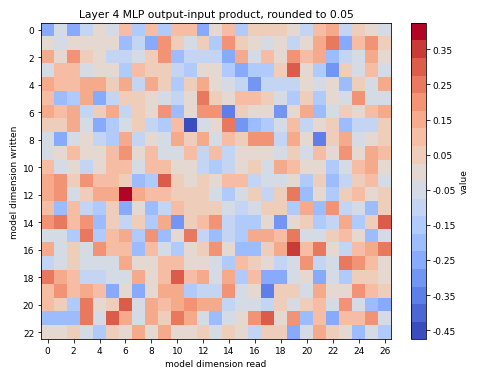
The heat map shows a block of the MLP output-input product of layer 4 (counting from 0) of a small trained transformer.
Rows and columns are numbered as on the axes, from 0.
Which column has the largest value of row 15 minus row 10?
3
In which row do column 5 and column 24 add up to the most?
21
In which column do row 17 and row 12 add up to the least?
14
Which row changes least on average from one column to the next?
10
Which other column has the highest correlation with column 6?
8
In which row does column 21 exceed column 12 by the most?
0
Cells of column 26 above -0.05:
15
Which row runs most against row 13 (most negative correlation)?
12
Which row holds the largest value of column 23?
17
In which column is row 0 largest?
22
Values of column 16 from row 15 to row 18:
0.15 -0.2 0.05 0.1
